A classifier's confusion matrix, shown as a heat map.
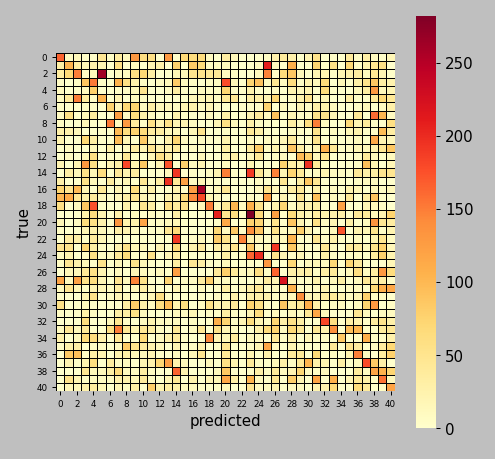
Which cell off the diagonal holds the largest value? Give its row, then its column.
19, 23
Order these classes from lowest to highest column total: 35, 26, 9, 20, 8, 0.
35, 0, 8, 9, 26, 20
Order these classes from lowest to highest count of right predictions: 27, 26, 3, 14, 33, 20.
3, 20, 33, 26, 14, 27
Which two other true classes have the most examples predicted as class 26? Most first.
23, 14
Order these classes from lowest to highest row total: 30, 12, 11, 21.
12, 11, 21, 30
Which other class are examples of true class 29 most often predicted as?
37
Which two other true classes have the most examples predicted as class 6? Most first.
8, 33
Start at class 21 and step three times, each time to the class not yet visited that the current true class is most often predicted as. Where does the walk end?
4
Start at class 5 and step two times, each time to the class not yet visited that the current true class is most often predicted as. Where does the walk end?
25
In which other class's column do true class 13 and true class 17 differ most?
30
